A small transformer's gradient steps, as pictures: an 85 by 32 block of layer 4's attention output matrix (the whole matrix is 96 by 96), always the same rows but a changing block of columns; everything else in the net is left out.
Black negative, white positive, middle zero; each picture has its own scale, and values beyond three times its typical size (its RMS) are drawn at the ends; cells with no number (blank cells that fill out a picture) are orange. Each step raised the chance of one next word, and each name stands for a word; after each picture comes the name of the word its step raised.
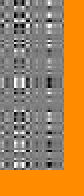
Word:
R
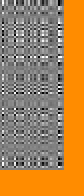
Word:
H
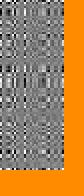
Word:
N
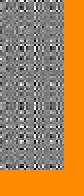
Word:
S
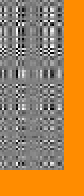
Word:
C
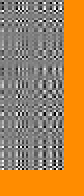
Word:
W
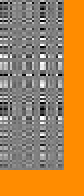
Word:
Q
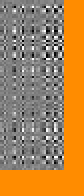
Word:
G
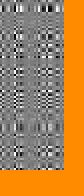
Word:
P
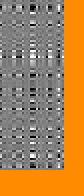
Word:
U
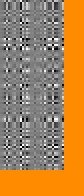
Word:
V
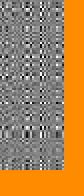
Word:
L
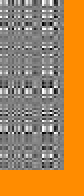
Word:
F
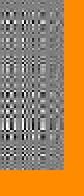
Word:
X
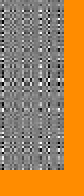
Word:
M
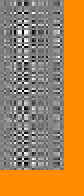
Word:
H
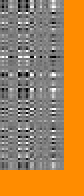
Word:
U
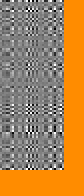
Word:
F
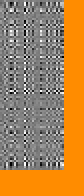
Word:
H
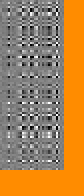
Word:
L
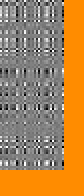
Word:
C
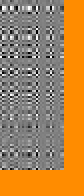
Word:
P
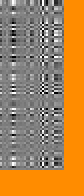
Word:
H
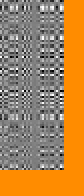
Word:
P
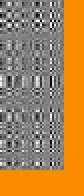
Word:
R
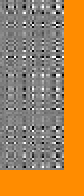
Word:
U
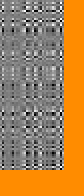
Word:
W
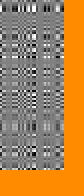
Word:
P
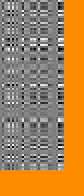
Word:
V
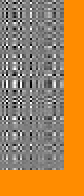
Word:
Q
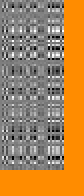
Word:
G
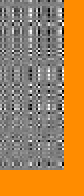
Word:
C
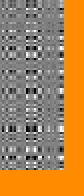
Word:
G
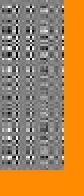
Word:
G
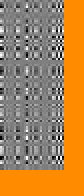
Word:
G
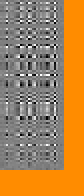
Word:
Q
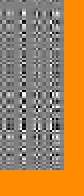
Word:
X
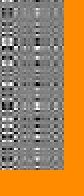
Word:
S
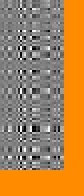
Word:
G
